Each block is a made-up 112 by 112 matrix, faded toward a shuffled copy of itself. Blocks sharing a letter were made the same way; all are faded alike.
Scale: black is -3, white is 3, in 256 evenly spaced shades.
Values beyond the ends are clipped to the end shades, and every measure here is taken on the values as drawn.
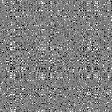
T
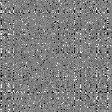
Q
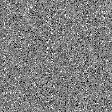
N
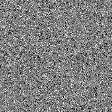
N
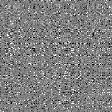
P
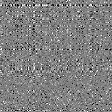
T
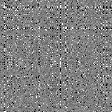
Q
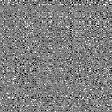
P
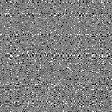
P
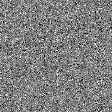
N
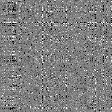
Q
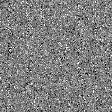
N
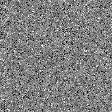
N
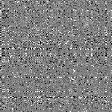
T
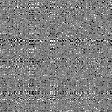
T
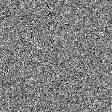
N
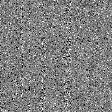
N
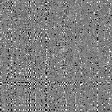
Q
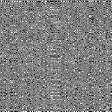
T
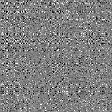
P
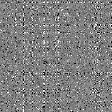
Q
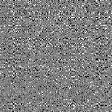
P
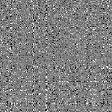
Q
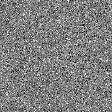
N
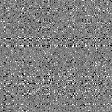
T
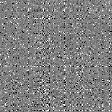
Q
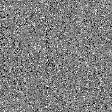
N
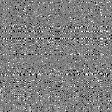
T
